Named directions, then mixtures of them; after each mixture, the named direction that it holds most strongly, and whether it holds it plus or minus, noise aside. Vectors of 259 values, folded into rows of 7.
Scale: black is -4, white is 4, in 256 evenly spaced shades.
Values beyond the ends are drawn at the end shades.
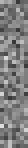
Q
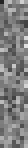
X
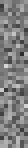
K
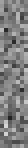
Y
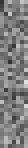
X, plus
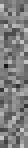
K, minus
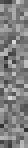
Q, minus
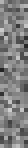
X, minus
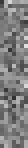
X, plus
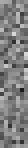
Y, plus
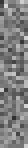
X, plus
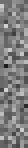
K, minus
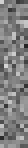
X, minus
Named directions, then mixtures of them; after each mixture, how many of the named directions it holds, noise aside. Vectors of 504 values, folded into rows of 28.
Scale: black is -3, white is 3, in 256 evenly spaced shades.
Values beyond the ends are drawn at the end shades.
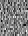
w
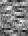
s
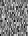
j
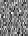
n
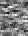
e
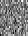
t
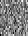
one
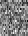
three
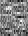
two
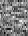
three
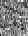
four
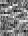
three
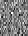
one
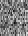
three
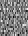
one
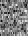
four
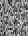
three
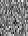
one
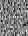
one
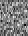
four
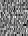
two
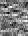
one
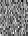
one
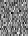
one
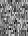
four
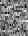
four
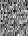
two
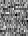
four
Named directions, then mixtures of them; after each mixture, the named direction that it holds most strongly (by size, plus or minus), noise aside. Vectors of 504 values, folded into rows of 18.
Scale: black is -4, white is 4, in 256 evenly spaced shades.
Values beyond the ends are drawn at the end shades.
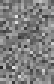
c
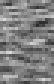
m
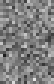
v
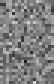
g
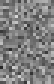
c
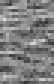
m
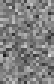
v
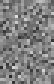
c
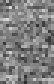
v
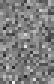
v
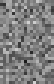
g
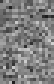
c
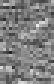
m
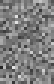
c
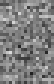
v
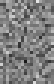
g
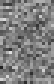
c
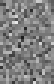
g
